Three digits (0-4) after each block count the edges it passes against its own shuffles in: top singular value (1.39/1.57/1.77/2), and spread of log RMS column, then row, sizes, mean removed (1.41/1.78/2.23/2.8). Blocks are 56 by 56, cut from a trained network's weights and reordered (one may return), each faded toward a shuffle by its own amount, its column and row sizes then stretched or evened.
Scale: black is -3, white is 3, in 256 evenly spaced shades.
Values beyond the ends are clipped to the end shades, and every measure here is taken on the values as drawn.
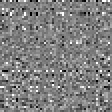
3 3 3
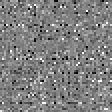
0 1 3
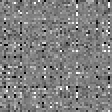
1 3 3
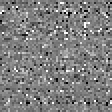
0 1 3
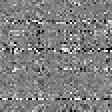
2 2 4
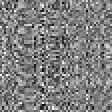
4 3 1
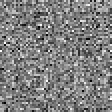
3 1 1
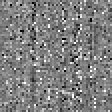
0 3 0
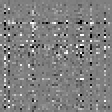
2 4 4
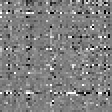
2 3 4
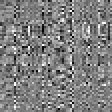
4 4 2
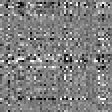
4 3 4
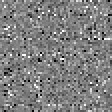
0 2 2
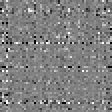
1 2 4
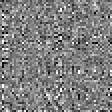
3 3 2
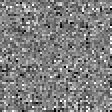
0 1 1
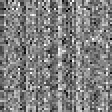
4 1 1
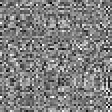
4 2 2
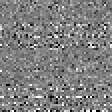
2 1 4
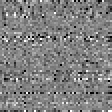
2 1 4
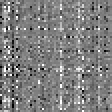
4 4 3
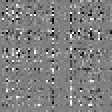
1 4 4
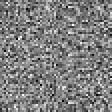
3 0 0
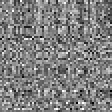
4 0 3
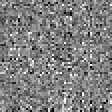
3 2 2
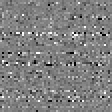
0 1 4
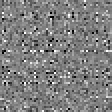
1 3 3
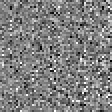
0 3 0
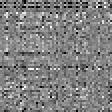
4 3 3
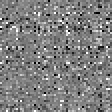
1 3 4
